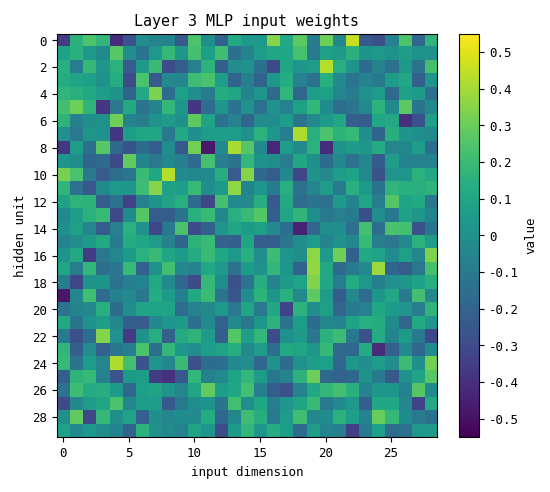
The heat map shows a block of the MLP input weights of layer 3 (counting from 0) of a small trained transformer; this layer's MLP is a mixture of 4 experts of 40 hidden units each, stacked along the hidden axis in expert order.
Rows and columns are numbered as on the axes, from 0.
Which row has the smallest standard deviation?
1
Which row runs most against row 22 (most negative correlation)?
5
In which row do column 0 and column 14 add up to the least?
19
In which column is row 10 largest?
8
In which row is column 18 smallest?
14
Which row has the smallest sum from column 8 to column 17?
2
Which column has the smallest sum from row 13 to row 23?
4
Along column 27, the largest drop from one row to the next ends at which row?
27
